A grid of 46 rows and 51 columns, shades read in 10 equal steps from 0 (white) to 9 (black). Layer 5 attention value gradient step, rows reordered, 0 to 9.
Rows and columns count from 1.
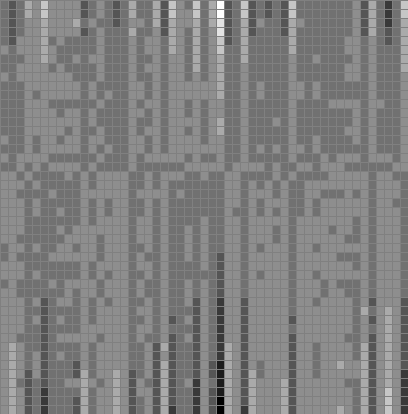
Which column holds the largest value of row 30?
28
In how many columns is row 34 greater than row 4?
16
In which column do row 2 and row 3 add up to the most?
49
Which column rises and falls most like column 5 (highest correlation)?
45
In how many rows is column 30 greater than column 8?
13
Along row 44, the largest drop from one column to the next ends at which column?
29
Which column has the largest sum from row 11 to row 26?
38
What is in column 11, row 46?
3
